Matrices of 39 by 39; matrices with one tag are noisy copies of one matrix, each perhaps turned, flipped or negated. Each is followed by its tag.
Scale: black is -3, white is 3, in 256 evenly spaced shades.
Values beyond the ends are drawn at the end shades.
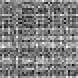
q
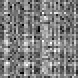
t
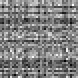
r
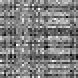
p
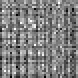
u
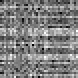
p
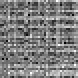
u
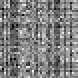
r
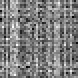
r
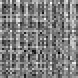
u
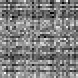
r
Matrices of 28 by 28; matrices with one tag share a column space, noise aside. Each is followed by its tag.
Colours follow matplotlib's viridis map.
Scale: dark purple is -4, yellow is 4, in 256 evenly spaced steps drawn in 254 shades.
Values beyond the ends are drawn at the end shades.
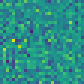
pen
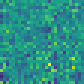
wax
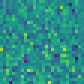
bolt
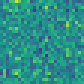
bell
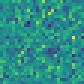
bell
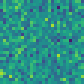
bell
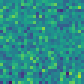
wax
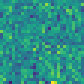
wax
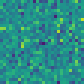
pen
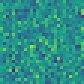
bolt
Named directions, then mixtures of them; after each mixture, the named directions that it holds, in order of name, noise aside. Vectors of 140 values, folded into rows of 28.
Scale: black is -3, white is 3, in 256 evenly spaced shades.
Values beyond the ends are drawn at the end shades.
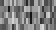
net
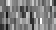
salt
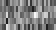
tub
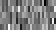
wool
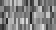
net, salt, tub.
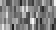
salt.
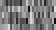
net, salt, wool.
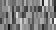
net, salt, wool.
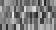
net, tub, wool.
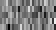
tub, wool.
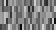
net, tub, wool.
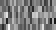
net, tub, wool.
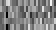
salt, tub.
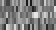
tub.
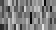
net, salt, wool.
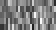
salt, tub, wool.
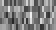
net.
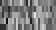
net, salt, tub.
